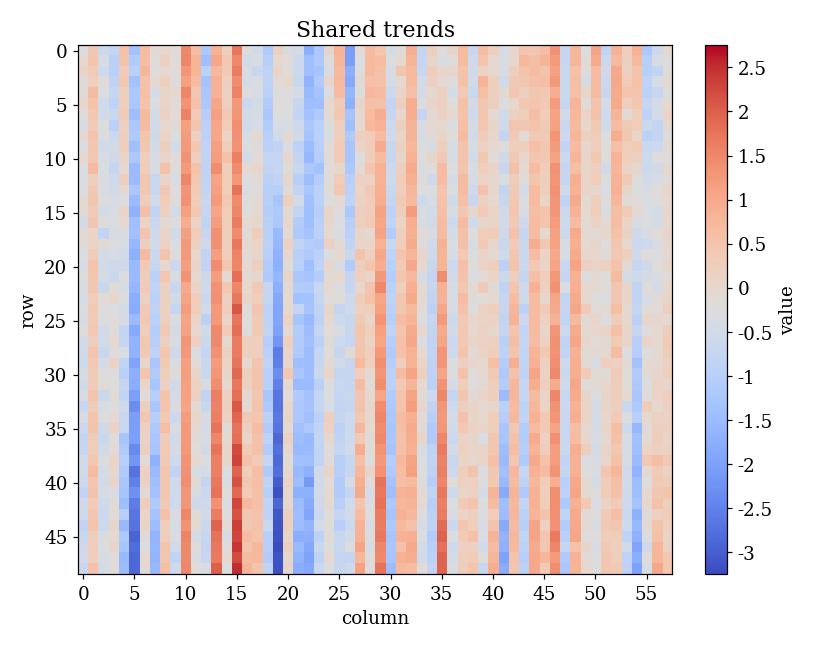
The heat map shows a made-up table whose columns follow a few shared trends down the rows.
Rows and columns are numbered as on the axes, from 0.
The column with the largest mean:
15
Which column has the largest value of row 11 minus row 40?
19
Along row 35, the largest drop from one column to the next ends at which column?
30
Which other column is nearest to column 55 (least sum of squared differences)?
3
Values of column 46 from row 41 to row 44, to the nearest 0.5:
1.5 1.5 1.5 1.5
